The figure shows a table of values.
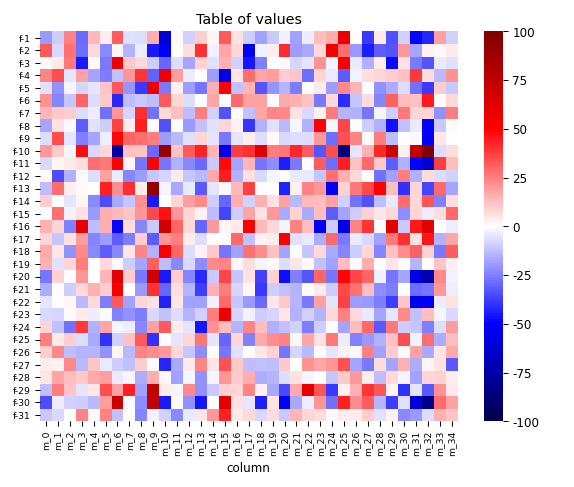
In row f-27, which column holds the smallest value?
m_10
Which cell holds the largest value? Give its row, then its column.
f-10, m_32
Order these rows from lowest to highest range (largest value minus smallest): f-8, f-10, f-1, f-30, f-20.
f-8, f-1, f-20, f-30, f-10
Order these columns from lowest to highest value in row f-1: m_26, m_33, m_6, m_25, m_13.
m_26, m_13, m_33, m_6, m_25
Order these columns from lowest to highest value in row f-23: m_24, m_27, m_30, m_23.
m_23, m_27, m_24, m_30
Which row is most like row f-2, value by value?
f-27
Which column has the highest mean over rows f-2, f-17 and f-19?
m_20
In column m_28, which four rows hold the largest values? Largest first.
f-13, f-10, f-29, f-9
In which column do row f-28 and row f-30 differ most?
m_32
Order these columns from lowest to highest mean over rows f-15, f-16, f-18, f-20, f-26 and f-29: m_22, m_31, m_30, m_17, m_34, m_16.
m_30, m_16, m_22, m_31, m_34, m_17
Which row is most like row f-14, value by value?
f-25
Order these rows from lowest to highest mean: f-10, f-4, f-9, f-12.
f-12, f-9, f-4, f-10
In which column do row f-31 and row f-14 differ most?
m_15
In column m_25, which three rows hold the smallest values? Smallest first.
f-10, f-16, f-6
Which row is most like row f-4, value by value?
f-18
